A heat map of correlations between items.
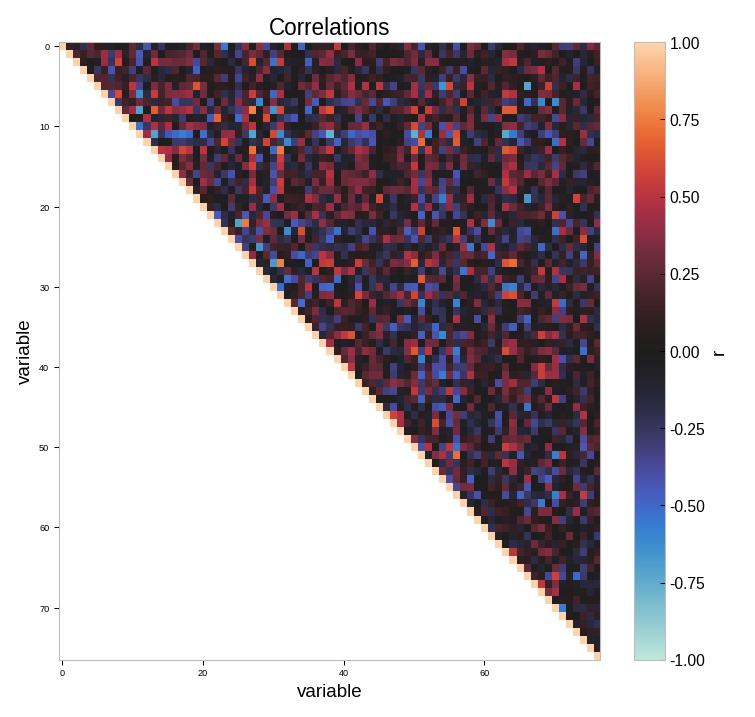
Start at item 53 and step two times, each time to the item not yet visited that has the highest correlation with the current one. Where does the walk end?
46
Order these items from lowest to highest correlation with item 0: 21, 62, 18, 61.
61, 62, 21, 18
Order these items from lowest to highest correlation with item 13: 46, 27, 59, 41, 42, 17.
59, 46, 41, 42, 17, 27
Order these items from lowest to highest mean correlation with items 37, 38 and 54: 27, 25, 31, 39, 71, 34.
34, 39, 25, 71, 31, 27
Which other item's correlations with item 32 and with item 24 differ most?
56
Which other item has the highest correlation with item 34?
23
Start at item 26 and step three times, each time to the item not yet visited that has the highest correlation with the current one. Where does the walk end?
29
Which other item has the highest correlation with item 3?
68
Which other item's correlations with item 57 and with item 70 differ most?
7
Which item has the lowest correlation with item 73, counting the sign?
66
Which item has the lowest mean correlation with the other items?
11
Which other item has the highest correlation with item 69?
5
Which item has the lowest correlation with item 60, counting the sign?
25
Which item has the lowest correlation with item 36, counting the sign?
54
